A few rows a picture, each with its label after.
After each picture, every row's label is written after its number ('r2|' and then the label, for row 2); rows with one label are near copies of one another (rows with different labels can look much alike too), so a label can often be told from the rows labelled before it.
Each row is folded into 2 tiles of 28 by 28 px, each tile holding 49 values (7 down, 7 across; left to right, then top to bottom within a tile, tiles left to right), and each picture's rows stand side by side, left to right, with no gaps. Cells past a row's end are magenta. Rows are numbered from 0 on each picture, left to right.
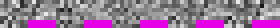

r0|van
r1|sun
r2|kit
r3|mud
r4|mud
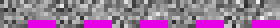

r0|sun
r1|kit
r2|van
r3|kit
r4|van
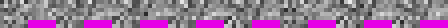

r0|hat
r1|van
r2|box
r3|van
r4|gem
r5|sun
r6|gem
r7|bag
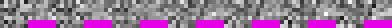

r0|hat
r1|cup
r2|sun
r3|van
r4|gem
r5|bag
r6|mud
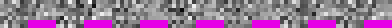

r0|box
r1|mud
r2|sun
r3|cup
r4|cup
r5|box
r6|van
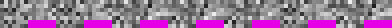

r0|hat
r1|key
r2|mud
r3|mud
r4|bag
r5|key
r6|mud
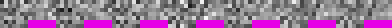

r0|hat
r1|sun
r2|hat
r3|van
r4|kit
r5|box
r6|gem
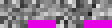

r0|van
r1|box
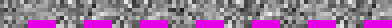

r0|sun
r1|mud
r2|van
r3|cup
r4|box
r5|key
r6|box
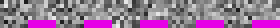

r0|hat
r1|kit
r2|box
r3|key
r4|kit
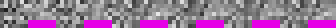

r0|sun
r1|hat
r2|van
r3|box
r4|box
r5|van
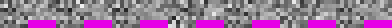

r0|kit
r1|cup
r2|sun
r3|bag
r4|key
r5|van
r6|sun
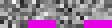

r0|van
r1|kit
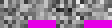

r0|hat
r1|cup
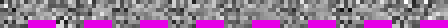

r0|kit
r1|bag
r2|sun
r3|hat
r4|sun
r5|cup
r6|sun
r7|van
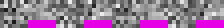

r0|sun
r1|mud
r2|key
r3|box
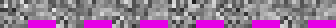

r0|cup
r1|bag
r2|gem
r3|hat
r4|key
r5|bag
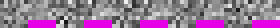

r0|hat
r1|bag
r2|van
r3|box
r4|kit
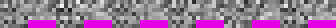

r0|kit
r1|sun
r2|key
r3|hat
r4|van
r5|kit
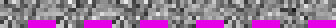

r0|gem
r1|van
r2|gem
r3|kit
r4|gem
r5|cup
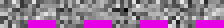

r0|van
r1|sun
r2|cup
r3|bag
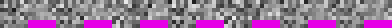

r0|cup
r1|kit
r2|box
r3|hat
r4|gem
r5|hat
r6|hat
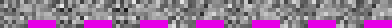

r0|key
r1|kit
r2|sun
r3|box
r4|key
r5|box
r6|box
